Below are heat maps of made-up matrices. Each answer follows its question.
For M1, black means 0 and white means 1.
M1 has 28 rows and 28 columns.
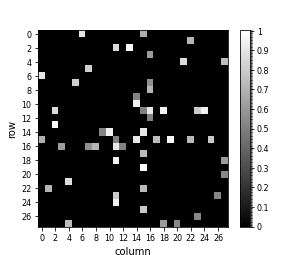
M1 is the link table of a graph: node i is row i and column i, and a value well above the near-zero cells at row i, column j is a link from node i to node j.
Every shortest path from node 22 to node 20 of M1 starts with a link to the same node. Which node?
node 15
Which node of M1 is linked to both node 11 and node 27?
node 18
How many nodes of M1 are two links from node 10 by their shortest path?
2
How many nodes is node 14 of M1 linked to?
3
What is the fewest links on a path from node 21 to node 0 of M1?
6
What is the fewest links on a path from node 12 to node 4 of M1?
5
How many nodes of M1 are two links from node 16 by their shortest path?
6
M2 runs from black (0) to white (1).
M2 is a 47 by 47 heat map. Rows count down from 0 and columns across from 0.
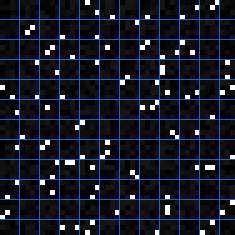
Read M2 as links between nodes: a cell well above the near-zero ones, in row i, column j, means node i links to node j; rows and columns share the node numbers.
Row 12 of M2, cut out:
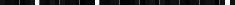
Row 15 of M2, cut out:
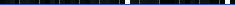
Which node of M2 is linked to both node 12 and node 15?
node 45
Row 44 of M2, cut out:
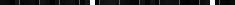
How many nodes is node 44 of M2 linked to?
2
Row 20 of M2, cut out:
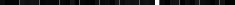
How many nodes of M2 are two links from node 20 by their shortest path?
2
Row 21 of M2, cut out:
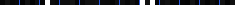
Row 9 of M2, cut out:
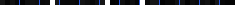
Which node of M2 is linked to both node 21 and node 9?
node 28
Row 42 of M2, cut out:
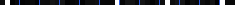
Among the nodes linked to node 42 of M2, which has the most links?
node 33
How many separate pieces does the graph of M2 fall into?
7
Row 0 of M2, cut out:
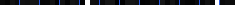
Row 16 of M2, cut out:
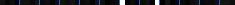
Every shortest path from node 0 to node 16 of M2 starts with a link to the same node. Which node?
node 17
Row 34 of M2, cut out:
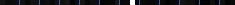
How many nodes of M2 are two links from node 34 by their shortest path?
1
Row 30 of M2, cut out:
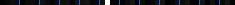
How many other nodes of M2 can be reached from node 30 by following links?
8
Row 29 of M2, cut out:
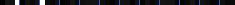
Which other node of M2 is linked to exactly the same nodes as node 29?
node 36
